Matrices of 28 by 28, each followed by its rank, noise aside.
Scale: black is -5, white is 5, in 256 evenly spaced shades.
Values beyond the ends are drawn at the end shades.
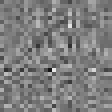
four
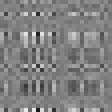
one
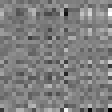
two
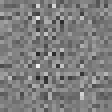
four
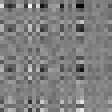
one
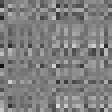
two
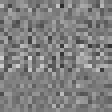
three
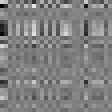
one
